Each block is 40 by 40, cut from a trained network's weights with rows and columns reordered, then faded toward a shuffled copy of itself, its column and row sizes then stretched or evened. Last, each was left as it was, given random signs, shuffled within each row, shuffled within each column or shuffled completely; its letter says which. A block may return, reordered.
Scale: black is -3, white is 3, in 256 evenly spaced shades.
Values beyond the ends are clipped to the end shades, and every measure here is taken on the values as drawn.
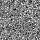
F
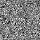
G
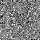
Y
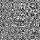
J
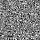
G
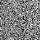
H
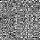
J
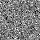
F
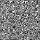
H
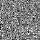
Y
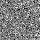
F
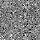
Y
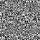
J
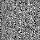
Y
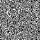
H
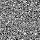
G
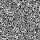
F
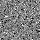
F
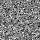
F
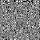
J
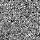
G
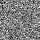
F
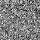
G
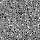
F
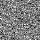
F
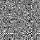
J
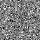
G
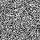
F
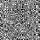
J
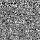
G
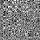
J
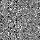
Y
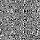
J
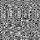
J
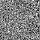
Y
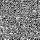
G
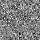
G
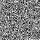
Y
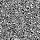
F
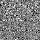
G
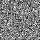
F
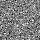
F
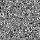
G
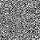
J
